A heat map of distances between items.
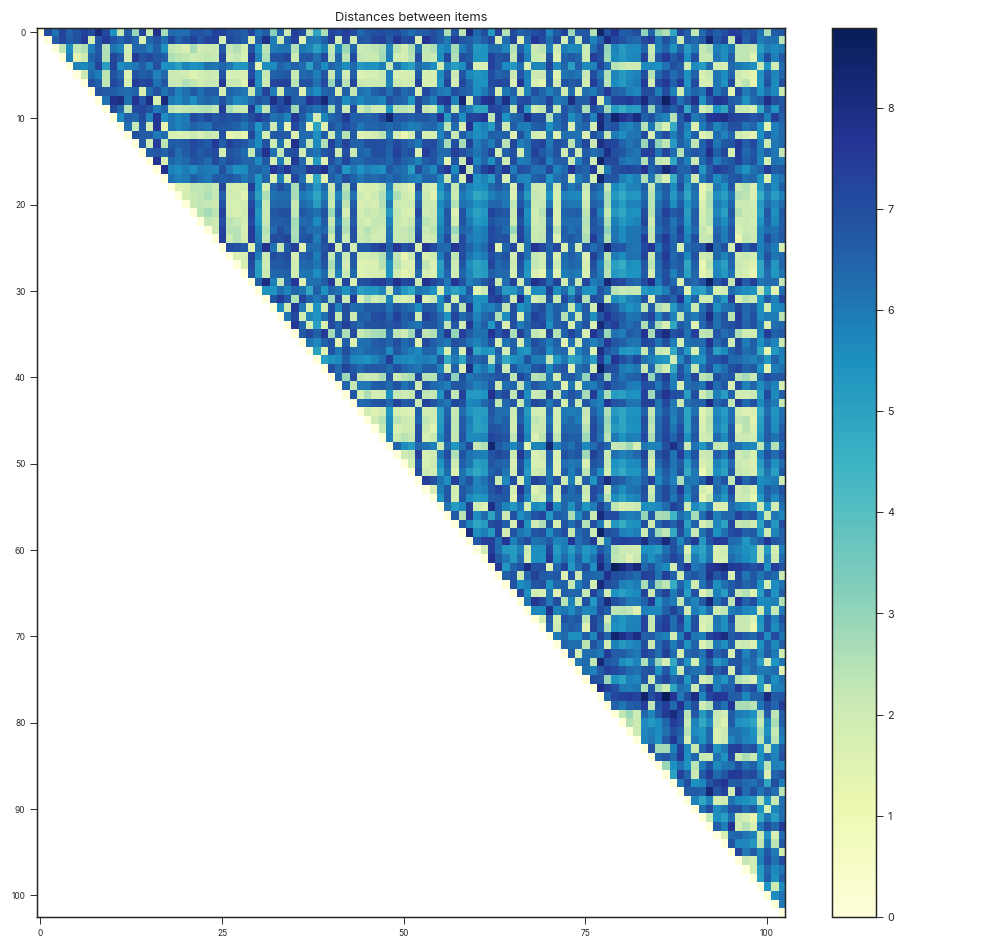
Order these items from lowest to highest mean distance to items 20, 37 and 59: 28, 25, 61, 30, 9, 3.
28, 9, 3, 30, 61, 25
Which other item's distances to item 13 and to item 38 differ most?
10
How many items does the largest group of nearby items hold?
42
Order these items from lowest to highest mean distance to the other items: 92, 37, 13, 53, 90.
53, 92, 37, 90, 13
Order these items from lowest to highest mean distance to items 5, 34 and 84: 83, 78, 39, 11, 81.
78, 11, 39, 83, 81
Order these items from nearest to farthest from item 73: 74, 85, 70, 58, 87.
58, 85, 87, 70, 74
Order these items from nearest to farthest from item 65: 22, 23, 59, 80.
22, 23, 80, 59
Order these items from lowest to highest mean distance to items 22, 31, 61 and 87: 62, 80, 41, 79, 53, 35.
53, 35, 80, 79, 62, 41
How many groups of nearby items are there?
6
